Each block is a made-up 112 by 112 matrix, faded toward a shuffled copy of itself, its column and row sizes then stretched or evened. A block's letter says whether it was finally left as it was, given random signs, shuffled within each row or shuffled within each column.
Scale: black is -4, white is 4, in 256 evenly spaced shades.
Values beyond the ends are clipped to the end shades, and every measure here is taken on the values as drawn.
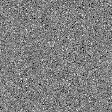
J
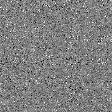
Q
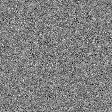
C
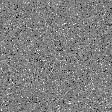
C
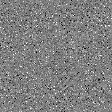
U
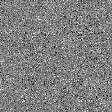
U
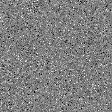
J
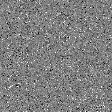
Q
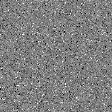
Q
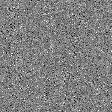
J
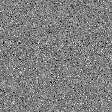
C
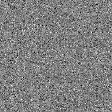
U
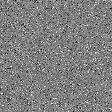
C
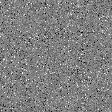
J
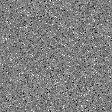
J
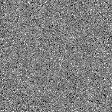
Q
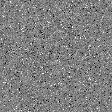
J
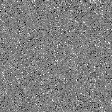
U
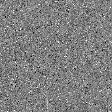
J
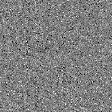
U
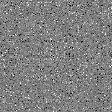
U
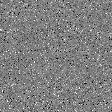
C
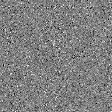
U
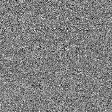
Q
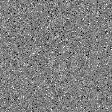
U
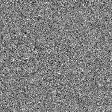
C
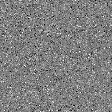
U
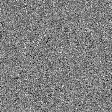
J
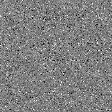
Q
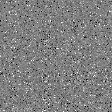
U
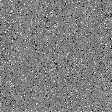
J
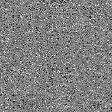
U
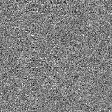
U
